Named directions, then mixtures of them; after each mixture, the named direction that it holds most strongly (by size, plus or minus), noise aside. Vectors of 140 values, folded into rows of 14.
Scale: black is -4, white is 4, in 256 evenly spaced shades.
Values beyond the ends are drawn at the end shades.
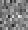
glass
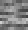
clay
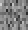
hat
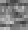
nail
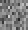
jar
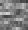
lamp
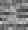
clay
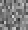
jar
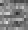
lamp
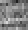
nail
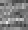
lamp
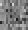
hat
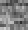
nail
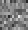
glass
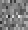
glass
